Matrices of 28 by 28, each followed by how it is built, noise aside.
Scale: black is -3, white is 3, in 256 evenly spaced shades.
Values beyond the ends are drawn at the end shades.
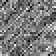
Hankel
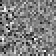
lower triangular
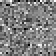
uneven rows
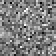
noise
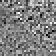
upper triangular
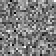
noise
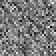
Toeplitz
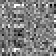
low rank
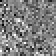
lower triangular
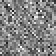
Toeplitz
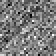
Hankel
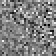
upper triangular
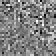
upper triangular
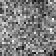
smooth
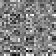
low rank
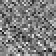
Toeplitz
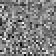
lower triangular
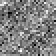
Hankel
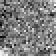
smooth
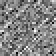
Hankel
